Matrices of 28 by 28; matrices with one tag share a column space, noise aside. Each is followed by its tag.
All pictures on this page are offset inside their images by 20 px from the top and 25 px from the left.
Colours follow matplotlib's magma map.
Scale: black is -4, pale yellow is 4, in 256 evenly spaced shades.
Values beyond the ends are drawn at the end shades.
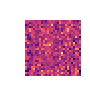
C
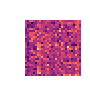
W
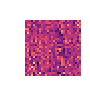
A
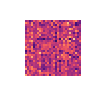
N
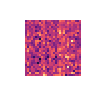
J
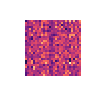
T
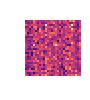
C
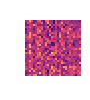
C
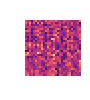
N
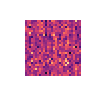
T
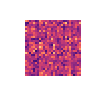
N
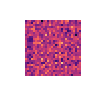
T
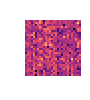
C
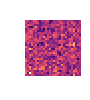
C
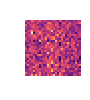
J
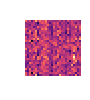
J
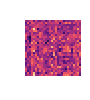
A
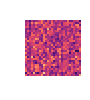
A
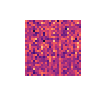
N
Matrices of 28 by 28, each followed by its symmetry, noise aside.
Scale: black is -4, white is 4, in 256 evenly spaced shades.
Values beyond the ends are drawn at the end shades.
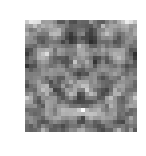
mirrored left to right.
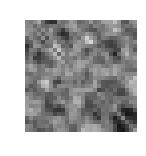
symmetric.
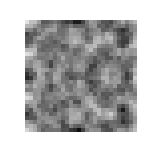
mirrored top to bottom.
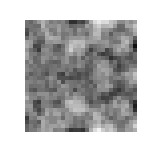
mirrored top to bottom.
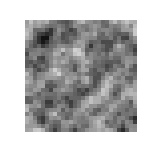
symmetric.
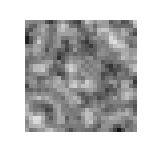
symmetric across the other diagonal.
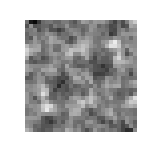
same after a half turn.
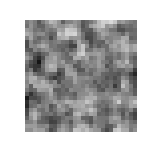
antisymmetric.
